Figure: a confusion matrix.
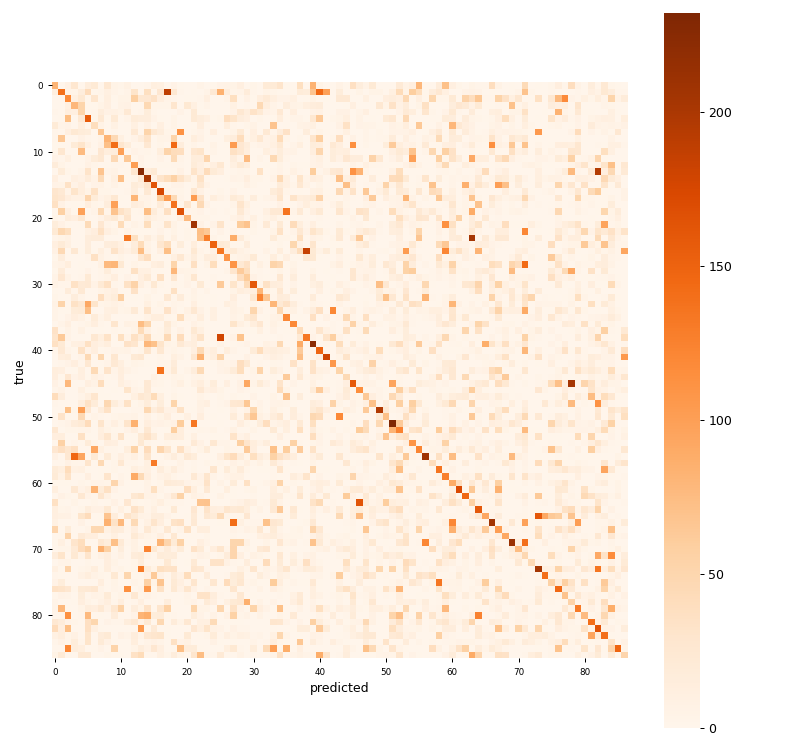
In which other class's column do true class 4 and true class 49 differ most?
76
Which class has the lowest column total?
72
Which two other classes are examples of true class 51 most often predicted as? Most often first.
21, 12
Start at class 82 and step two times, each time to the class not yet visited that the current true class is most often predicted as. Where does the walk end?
45
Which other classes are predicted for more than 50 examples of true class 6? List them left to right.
33, 55, 60
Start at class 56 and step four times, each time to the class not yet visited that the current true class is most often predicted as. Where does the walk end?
84
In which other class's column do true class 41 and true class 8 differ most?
86
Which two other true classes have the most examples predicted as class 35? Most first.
19, 85
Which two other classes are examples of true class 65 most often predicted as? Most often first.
73, 74
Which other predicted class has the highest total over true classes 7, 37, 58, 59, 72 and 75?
83
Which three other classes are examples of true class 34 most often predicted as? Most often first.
42, 71, 5
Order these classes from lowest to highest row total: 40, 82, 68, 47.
68, 47, 40, 82
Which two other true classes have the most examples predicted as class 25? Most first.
38, 1
